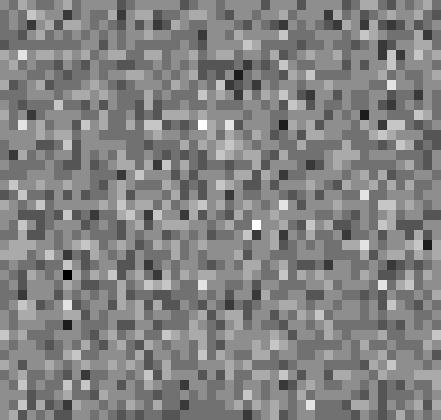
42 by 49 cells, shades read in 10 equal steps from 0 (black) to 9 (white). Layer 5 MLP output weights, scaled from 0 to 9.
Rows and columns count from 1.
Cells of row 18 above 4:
27
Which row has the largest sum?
21
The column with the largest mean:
3
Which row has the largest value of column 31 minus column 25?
35
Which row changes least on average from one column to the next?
5
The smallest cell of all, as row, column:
28, 8
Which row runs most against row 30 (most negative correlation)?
23
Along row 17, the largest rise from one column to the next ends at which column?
19
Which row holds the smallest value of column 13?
31
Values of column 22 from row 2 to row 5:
6 4 4 4
